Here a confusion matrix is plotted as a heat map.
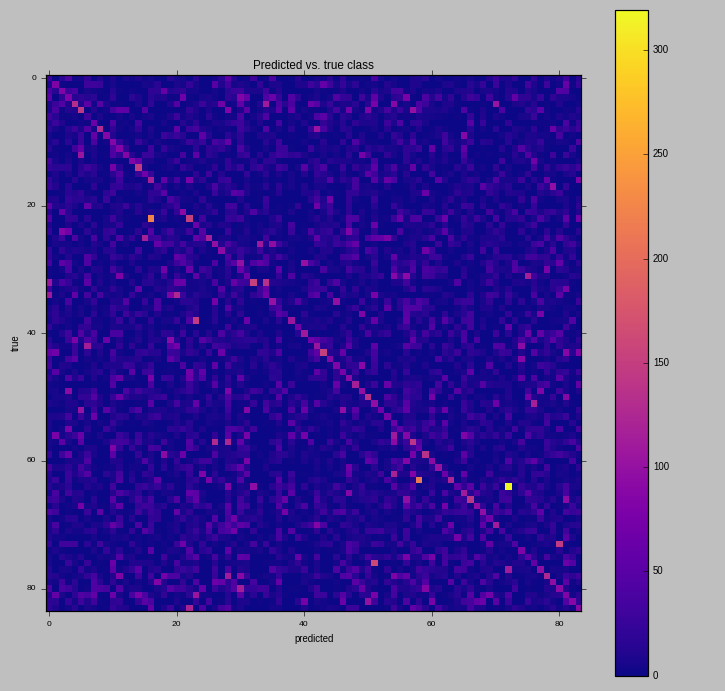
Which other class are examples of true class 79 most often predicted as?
17
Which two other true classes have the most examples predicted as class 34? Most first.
32, 4
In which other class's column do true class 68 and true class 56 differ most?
54
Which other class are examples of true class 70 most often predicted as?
42
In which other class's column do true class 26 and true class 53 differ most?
33
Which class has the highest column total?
28
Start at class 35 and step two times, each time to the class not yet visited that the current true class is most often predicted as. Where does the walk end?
49
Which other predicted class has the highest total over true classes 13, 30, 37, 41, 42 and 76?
51
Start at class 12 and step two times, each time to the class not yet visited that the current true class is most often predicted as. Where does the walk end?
57
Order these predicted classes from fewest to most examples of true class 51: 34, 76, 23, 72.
72, 34, 23, 76
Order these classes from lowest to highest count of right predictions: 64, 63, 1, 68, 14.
64, 1, 68, 63, 14
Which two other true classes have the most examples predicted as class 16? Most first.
22, 47
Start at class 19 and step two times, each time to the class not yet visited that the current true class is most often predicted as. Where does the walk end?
74
